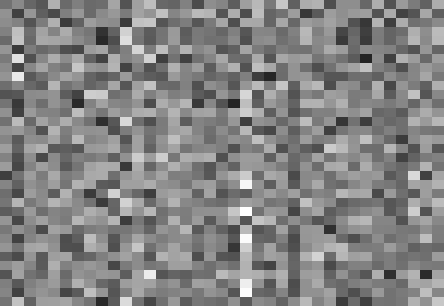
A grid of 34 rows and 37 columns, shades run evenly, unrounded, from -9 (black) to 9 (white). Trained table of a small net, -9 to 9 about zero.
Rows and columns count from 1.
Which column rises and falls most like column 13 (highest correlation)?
24
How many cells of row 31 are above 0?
21
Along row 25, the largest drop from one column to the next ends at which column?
11
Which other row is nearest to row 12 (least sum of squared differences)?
29
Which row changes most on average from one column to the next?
7
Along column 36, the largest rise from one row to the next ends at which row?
32
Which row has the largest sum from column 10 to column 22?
13
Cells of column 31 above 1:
12
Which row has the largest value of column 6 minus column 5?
22
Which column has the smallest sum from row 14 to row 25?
34
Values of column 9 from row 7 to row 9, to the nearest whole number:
-4 1 -3
